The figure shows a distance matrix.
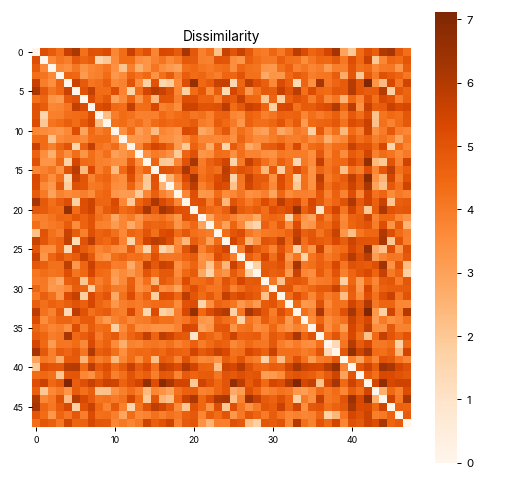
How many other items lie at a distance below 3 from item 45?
4
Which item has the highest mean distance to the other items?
42
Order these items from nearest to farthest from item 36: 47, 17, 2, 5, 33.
2, 5, 47, 17, 33
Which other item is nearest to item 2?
11
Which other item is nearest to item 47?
28
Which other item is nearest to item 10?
35
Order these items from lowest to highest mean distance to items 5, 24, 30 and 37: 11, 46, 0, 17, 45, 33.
45, 11, 46, 17, 33, 0
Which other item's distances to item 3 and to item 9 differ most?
41
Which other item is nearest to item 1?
8
